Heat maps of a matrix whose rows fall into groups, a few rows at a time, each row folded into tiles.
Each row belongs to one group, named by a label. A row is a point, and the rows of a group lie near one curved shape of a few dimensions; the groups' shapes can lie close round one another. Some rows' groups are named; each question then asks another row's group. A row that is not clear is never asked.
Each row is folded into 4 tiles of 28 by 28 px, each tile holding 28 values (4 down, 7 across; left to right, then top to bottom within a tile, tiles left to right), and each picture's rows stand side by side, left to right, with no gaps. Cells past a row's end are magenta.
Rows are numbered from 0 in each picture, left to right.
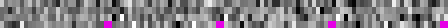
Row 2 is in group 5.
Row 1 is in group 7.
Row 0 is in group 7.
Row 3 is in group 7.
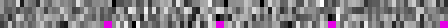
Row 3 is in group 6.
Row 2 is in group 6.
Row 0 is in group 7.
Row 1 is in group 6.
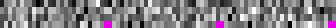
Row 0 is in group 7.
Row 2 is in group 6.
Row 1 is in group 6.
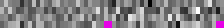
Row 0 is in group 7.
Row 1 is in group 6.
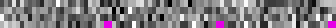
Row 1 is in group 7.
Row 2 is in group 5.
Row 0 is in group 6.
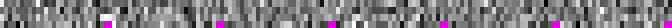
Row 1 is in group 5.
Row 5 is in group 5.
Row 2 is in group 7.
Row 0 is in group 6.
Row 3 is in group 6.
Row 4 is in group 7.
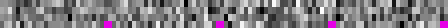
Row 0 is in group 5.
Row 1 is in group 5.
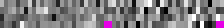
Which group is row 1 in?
7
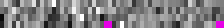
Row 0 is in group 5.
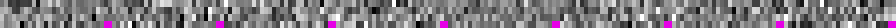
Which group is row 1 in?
5
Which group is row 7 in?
7
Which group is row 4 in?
7
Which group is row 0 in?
5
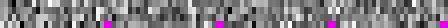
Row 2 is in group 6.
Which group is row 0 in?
5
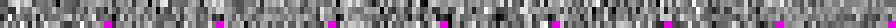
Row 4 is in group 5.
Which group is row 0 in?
7
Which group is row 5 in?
7
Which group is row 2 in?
5
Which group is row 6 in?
5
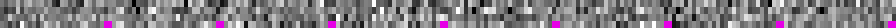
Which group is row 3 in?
6
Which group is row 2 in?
6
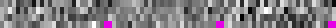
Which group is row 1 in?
5
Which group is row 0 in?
5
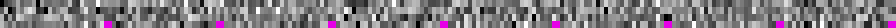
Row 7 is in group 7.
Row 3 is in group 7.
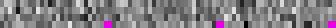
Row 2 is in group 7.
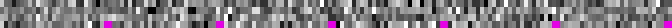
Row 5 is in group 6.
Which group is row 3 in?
5
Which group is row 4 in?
7
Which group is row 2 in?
6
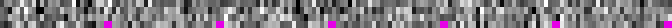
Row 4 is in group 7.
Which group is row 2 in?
5
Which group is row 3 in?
6
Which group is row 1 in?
5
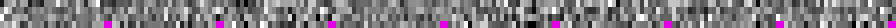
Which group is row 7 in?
5
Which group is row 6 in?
6
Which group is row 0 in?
6
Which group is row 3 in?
7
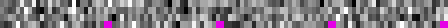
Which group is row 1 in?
7
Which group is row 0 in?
5
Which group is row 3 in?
7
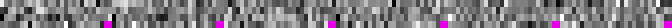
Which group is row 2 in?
5
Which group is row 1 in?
5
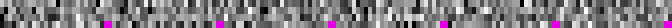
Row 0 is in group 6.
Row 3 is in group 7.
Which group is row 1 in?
5
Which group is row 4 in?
5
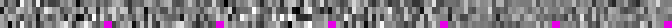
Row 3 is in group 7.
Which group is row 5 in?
7
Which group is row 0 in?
7
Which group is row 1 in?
7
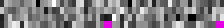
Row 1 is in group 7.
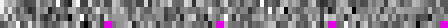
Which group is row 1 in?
5
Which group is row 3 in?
7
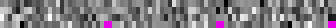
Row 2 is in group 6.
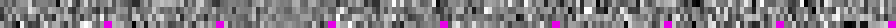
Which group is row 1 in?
5
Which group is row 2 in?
7
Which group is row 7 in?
7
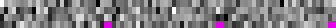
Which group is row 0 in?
6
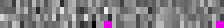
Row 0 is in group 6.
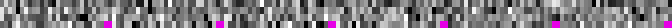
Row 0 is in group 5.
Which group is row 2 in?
7
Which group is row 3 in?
5
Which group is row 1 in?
5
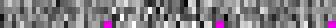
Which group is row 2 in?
5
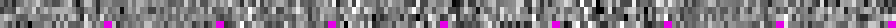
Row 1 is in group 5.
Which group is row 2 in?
5
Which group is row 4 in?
7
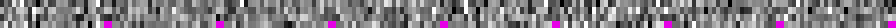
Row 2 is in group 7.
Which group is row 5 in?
7
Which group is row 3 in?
5
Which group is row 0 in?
7
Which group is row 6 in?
7
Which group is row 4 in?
7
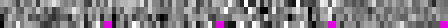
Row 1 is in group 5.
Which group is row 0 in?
5
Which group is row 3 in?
7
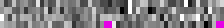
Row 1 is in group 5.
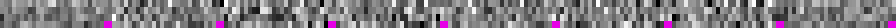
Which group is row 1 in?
6
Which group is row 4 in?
5
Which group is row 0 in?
5
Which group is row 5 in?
7
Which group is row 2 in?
6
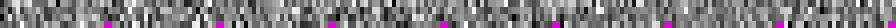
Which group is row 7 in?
5
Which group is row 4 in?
5
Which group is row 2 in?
6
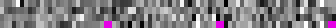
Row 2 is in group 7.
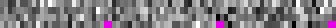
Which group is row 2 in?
5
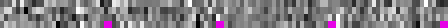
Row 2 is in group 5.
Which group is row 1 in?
6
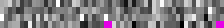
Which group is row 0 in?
6
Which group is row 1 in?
5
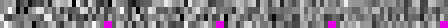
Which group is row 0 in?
5
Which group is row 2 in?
5
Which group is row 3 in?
7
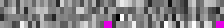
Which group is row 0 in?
6
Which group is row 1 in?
7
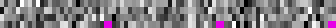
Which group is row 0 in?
7
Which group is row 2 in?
7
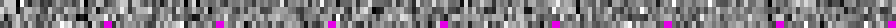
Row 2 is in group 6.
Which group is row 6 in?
6
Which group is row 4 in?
6
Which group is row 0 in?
5
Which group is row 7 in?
7
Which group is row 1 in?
5
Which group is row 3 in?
6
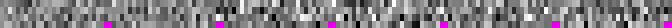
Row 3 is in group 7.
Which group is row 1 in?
6
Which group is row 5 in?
6
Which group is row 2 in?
5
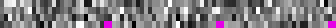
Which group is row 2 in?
7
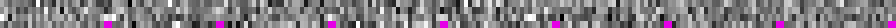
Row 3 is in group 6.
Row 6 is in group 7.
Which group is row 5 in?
5
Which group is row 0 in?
6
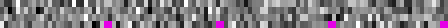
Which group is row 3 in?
7
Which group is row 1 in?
5
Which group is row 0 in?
5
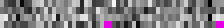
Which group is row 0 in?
7
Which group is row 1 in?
6
